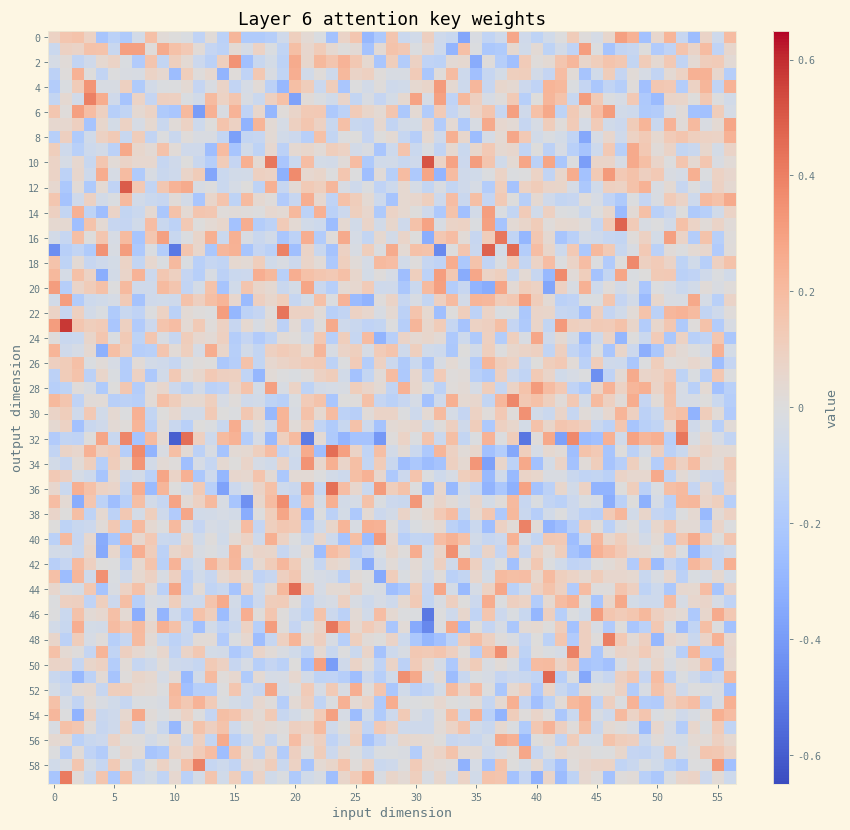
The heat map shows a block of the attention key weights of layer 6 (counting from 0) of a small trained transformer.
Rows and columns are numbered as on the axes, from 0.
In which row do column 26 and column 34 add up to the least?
0
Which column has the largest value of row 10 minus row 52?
31
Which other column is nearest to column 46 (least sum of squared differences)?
8
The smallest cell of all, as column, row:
10, 32
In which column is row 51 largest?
41
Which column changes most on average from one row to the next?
23
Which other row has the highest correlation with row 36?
33
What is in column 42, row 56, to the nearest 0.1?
-0.1
